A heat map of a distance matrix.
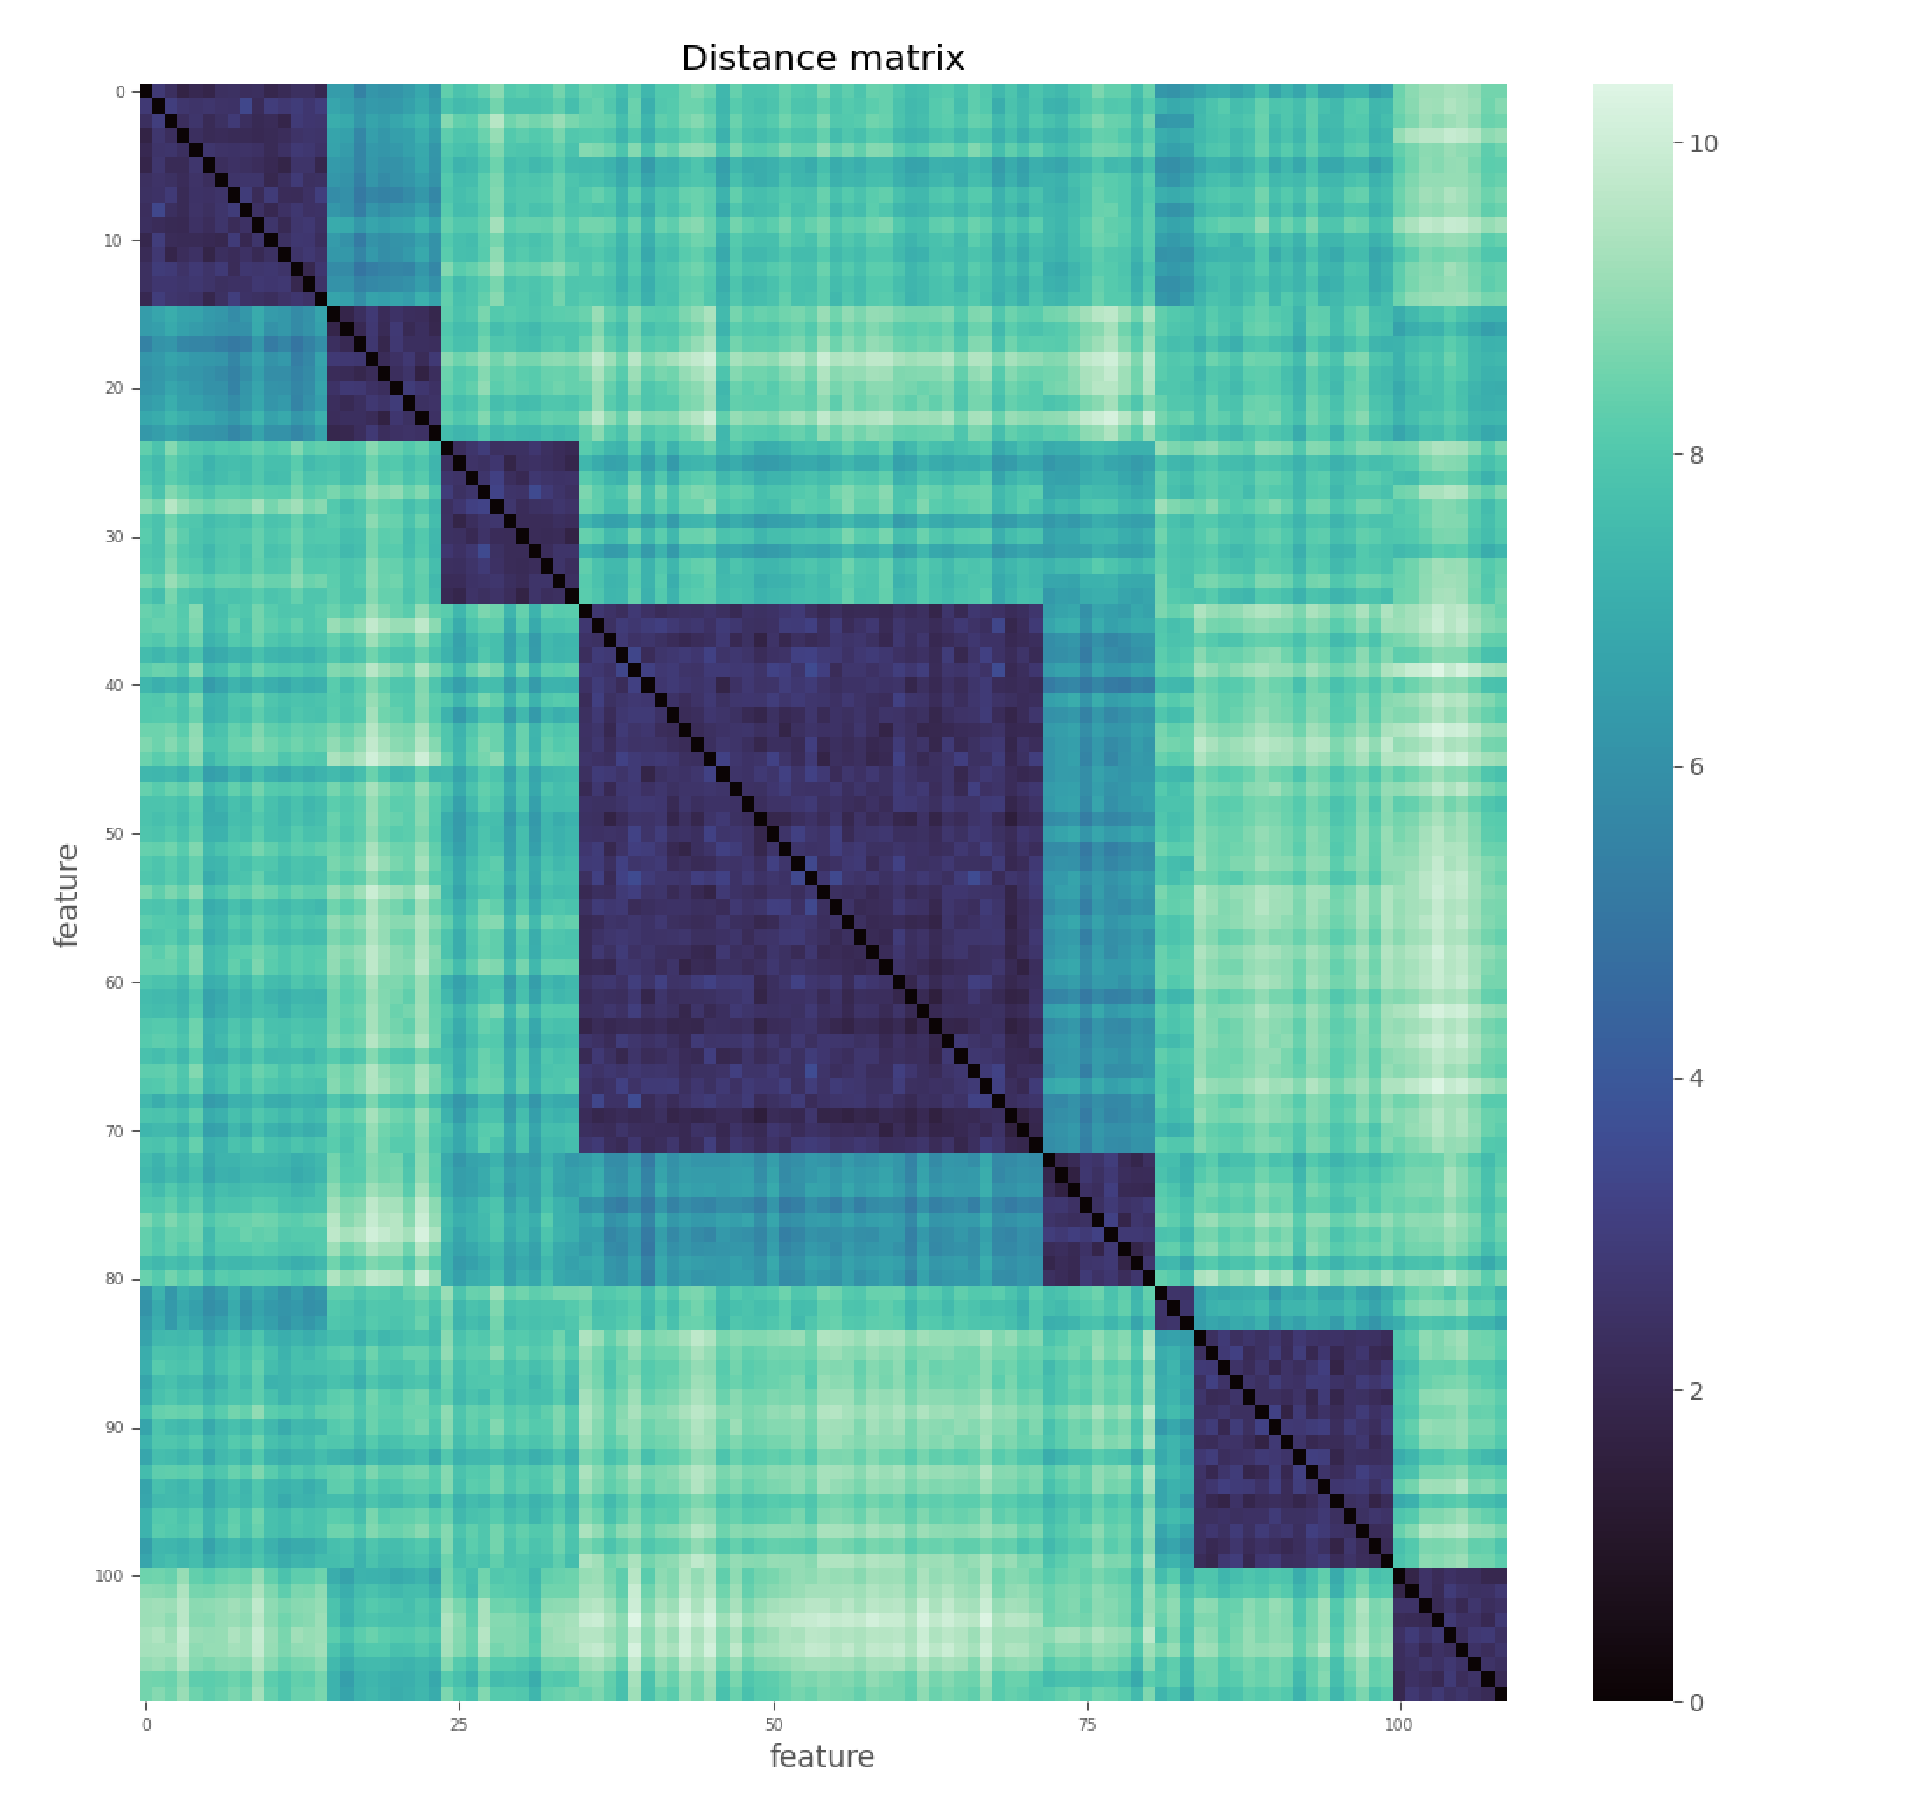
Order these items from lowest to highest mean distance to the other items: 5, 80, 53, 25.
53, 5, 25, 80
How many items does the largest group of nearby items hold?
37
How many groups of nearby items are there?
8
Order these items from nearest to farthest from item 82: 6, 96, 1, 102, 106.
6, 1, 96, 106, 102
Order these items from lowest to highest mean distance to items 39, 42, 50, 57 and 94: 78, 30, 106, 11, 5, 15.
78, 5, 11, 30, 15, 106
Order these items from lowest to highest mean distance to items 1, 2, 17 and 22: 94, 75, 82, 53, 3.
3, 82, 94, 53, 75
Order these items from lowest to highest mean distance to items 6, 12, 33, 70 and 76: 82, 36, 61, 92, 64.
61, 64, 36, 82, 92
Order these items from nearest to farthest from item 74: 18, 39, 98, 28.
39, 28, 98, 18
